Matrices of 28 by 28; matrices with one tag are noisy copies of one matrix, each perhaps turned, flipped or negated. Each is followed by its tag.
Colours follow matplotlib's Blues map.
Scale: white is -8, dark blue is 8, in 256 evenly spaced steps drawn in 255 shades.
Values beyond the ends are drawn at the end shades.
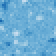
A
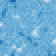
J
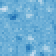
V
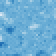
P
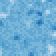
A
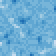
J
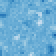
A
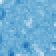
P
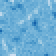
J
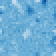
P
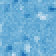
V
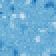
A
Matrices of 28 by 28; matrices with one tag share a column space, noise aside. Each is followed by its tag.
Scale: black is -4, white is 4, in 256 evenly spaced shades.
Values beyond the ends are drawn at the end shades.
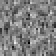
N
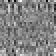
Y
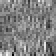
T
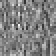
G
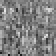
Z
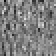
G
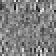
Y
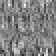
T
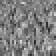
N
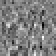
N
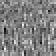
N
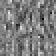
G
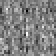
Z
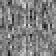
G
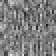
G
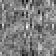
G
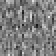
G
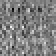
Z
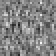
N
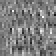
N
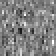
N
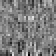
T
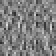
N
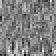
T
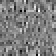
Y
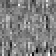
T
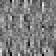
T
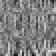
T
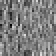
G
